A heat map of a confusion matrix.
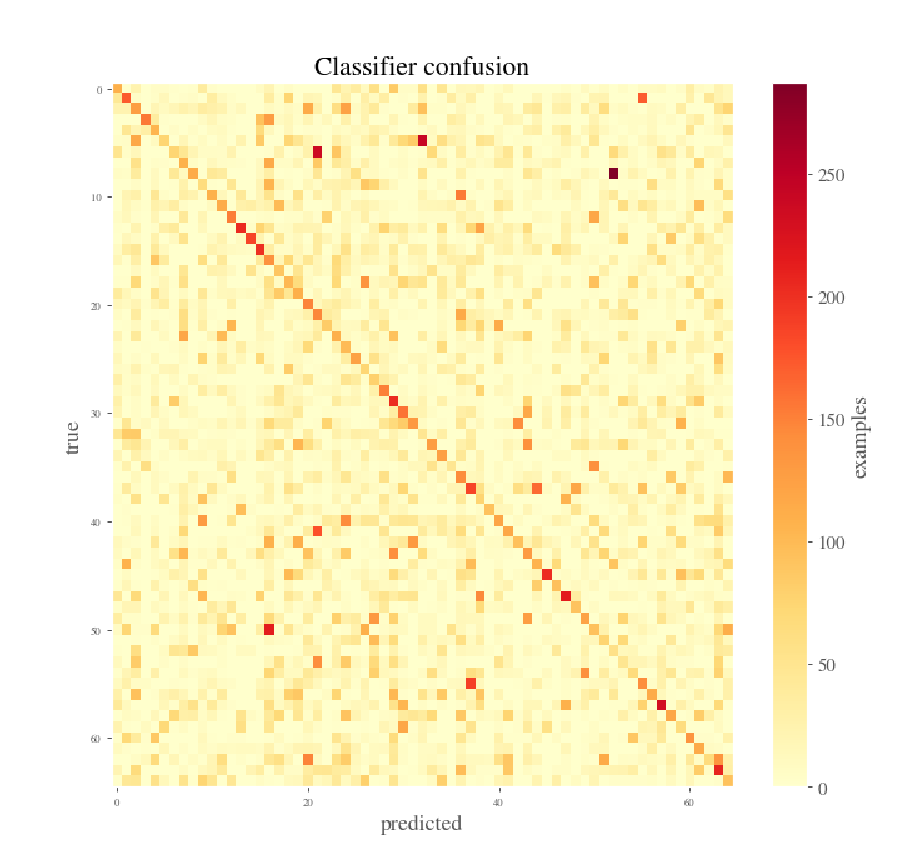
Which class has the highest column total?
16
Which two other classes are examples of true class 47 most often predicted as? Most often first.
38, 9
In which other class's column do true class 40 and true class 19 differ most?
24
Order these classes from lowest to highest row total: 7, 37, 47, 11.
7, 11, 47, 37
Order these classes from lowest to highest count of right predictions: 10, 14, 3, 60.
10, 60, 3, 14
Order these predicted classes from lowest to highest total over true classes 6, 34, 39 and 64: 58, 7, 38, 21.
38, 58, 7, 21
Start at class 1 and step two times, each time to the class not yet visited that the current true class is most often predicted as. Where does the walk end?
37
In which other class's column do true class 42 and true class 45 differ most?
31
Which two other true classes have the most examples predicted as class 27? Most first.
49, 51
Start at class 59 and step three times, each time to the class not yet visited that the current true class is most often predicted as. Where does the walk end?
29
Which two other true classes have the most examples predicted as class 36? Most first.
10, 21
